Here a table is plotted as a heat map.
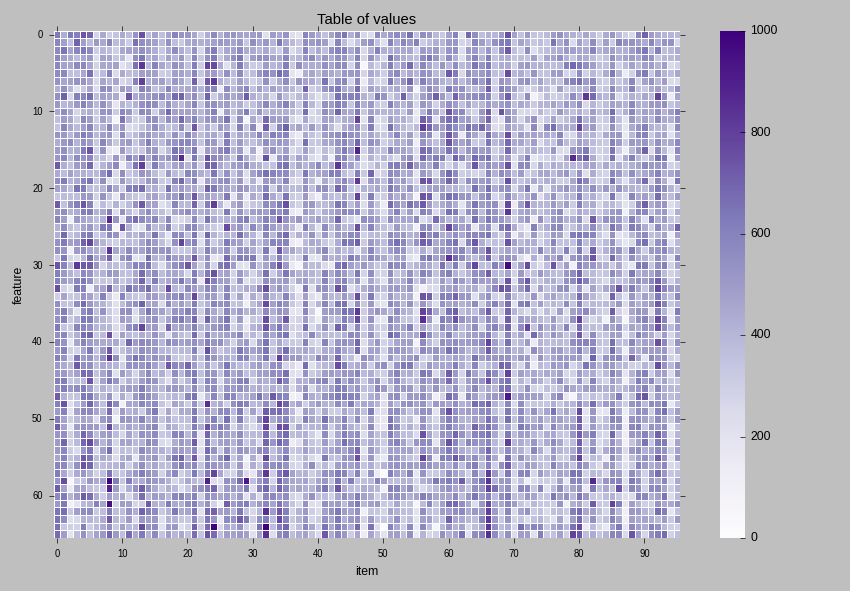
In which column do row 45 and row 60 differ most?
29
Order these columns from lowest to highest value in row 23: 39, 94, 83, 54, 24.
94, 83, 24, 39, 54
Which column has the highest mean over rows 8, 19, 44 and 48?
69
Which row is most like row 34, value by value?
21
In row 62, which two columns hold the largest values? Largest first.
32, 66
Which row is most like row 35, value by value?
38
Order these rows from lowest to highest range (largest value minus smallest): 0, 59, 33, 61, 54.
54, 0, 33, 59, 61
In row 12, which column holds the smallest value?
31
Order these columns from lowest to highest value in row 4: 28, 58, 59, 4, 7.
58, 7, 59, 4, 28
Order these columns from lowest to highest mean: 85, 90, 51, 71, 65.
71, 65, 90, 51, 85
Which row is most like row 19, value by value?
15
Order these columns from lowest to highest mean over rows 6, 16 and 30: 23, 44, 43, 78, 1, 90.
90, 78, 1, 43, 44, 23
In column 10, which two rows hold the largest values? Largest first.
25, 11
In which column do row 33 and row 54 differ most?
5
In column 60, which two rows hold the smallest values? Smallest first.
17, 16
